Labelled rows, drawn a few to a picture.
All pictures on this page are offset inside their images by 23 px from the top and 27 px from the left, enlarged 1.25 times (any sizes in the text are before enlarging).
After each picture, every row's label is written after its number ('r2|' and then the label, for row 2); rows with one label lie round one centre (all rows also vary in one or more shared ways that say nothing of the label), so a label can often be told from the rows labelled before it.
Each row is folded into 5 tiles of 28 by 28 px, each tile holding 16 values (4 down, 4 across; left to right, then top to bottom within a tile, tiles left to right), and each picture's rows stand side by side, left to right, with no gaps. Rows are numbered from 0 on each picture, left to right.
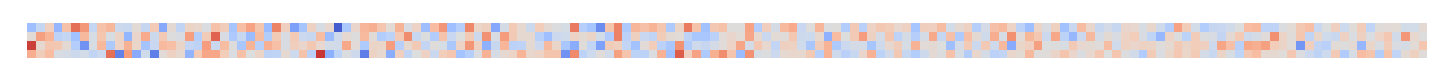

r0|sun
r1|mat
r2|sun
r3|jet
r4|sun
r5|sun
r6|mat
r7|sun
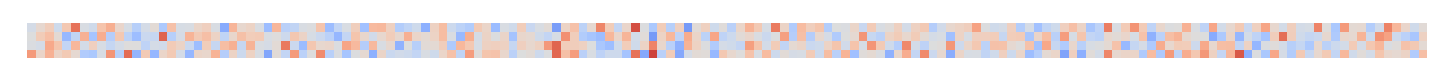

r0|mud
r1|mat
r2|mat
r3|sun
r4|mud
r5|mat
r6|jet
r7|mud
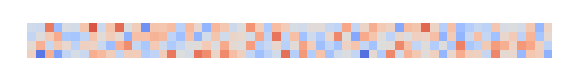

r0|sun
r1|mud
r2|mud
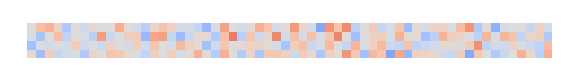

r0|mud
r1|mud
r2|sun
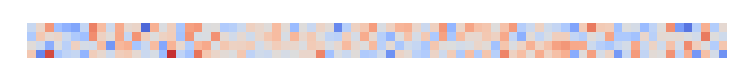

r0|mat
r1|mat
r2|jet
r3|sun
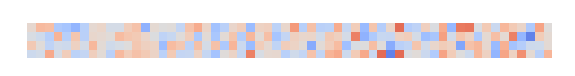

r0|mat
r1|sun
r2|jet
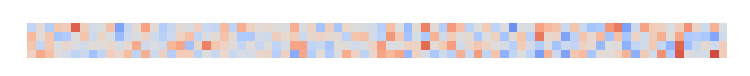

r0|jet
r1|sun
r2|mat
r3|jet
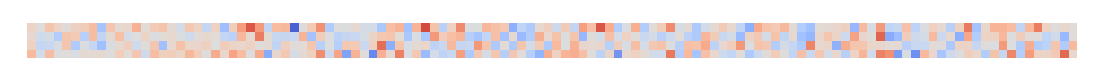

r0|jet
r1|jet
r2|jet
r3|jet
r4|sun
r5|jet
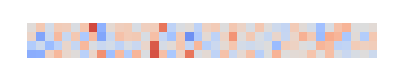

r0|jet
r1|mud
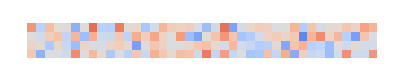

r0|sun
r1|sun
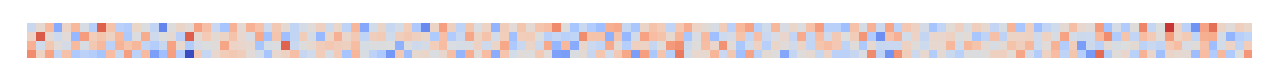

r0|mat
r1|mud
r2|mat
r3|mat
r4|mud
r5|mat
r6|mud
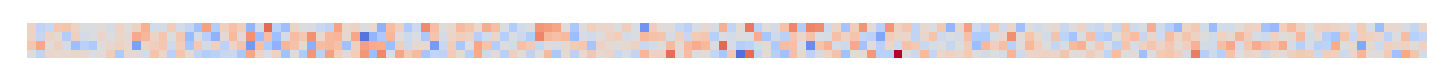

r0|sun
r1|sun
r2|jet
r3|mat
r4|jet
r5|sun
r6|mat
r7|sun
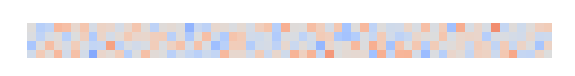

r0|mud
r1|jet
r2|jet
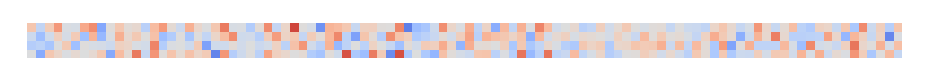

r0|jet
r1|mud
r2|mat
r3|mat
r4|mud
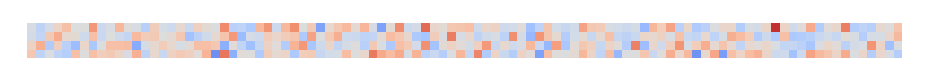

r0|sun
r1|sun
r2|mud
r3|jet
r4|jet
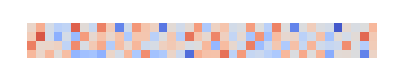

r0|mat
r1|mat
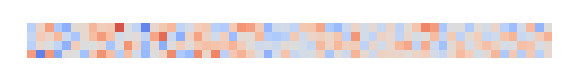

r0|mud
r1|sun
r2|mud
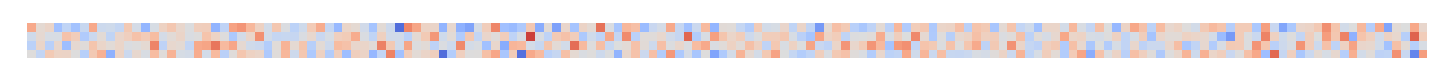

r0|mat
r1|sun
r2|sun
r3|mud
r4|mat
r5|mat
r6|jet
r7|mat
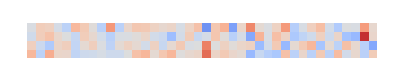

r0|jet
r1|jet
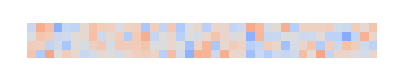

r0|mat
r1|jet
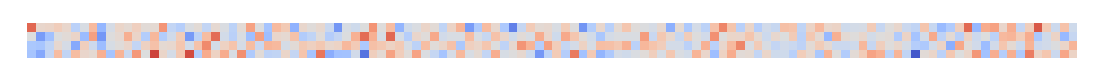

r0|jet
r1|mat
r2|mat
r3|mat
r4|sun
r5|jet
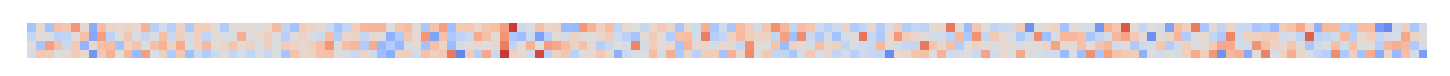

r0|mud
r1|mat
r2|jet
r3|sun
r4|mud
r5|mud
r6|jet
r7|sun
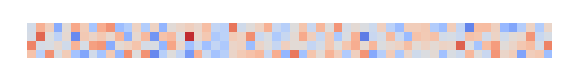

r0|mat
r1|jet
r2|mat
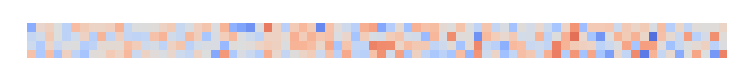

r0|mud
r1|mat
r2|sun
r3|sun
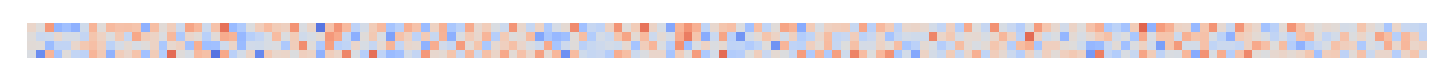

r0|mat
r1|mud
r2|sun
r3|mud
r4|jet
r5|mud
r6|jet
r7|sun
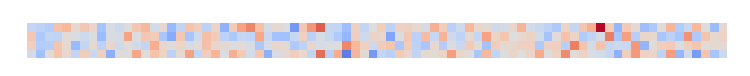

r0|jet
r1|jet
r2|sun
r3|mud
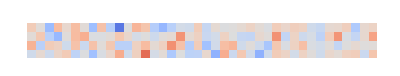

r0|mat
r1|mud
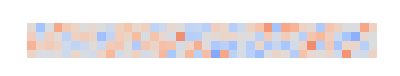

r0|sun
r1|jet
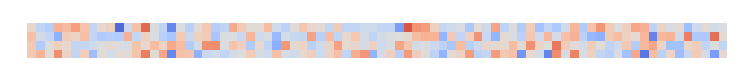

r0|jet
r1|sun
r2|mud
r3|sun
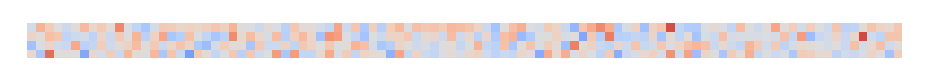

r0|mud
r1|mud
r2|mud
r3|jet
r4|mud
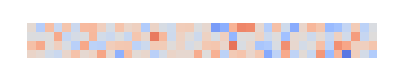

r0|sun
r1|sun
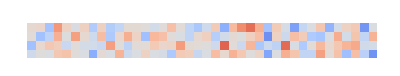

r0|mud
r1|mud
